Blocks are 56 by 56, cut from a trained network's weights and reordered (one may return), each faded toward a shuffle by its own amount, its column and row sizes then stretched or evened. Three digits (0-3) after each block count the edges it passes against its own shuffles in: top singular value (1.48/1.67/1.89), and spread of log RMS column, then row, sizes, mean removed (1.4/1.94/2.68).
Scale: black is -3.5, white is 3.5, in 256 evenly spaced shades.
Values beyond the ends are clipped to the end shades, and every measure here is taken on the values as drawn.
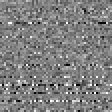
2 0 3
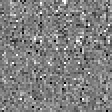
0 1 1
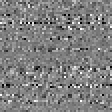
2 0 3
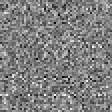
3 1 1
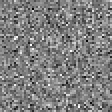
2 2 1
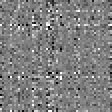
1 3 2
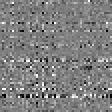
3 2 3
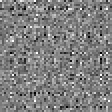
3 2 2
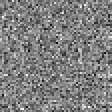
2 0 0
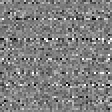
3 0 3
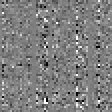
1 3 1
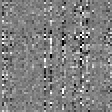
2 3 1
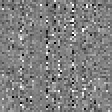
0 3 0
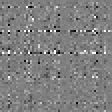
3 2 2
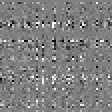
1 3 3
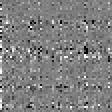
3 3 3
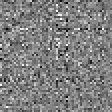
2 2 1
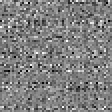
2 0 3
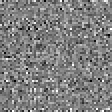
0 0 2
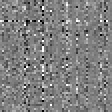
1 3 1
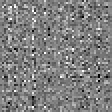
1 3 1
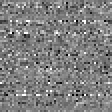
2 1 3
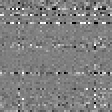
3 1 3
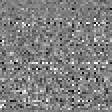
0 2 3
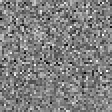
0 0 1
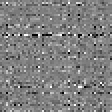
2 2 3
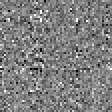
1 2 1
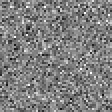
1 0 0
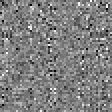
2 2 0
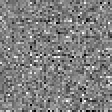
1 1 2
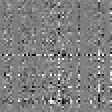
2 3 2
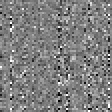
1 3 1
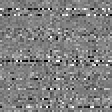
2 0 3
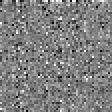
2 2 1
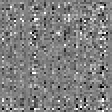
2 3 2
